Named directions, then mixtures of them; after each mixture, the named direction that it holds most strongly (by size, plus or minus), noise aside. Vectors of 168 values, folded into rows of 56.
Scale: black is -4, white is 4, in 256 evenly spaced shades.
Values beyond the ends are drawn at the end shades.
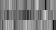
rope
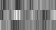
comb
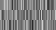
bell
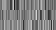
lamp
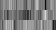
rope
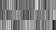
rope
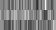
rope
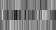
comb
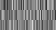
bell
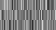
bell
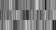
rope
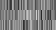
lamp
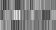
comb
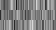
bell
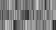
rope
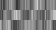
comb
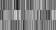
comb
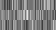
bell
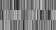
lamp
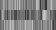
rope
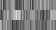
comb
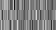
lamp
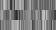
comb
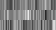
rope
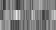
comb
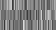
lamp
